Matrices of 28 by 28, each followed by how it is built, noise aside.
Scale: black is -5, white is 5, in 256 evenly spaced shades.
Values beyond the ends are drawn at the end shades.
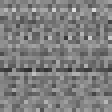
repeating columns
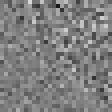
upper triangular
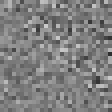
upper triangular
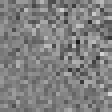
upper triangular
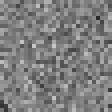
noise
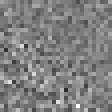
lower triangular
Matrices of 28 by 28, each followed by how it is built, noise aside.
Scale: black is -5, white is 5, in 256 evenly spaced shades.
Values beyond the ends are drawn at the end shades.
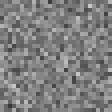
noise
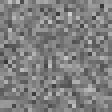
noise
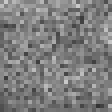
smooth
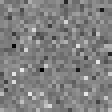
sparse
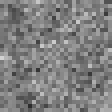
smooth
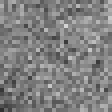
smooth
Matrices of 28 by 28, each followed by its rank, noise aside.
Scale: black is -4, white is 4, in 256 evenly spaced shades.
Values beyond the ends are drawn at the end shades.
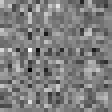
four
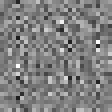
six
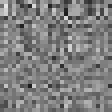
four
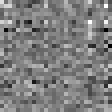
three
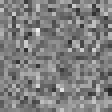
six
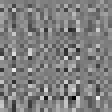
two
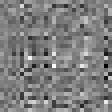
three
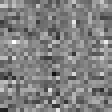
six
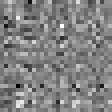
four
